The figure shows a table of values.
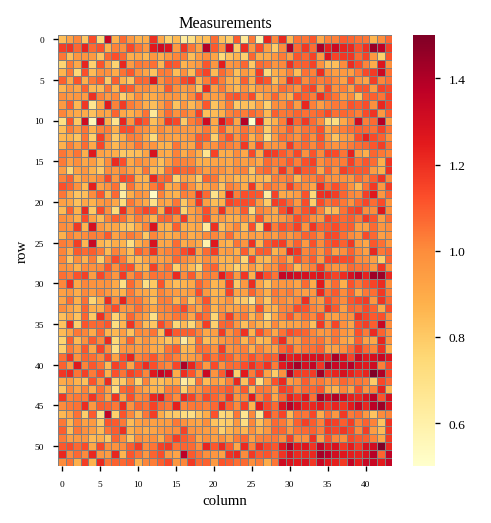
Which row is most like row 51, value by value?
44
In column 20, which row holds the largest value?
25
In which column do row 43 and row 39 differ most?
36
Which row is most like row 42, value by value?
37
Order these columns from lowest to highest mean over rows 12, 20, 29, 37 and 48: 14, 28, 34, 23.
14, 23, 28, 34
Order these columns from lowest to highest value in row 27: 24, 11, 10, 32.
24, 10, 11, 32
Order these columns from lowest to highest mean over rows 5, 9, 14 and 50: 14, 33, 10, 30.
10, 14, 33, 30
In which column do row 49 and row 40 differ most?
31
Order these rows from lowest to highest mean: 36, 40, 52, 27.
27, 36, 52, 40
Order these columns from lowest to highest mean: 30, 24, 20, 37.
20, 24, 37, 30
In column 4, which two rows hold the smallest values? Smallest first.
10, 8
